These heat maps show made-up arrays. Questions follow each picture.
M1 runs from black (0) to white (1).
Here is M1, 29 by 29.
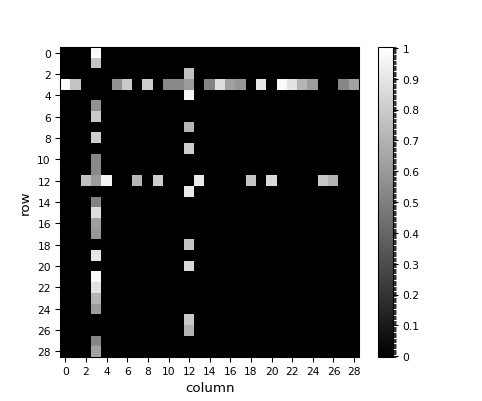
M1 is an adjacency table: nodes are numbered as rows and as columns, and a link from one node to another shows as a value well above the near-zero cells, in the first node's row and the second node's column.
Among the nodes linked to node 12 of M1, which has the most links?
node 3
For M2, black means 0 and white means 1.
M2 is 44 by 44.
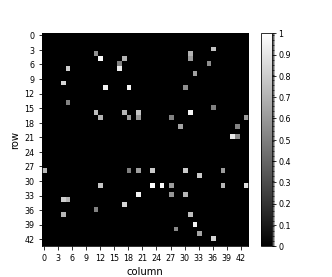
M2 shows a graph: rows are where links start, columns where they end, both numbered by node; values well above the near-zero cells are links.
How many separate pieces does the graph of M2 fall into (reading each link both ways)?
8
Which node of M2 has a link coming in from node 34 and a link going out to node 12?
node 5
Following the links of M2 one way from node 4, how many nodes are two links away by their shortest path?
9
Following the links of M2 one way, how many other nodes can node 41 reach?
4
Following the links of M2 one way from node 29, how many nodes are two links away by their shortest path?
3
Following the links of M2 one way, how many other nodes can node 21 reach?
11
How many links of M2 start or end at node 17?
8
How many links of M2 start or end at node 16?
6
